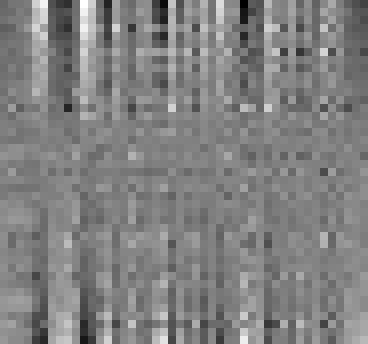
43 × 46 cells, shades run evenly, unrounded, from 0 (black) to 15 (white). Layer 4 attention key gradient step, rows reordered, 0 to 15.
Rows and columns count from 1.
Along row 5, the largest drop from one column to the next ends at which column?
7
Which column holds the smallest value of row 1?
31
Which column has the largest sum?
11
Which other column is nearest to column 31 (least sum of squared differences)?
21
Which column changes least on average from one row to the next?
45
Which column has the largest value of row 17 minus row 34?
22
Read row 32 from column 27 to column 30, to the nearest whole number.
8 7 8 8
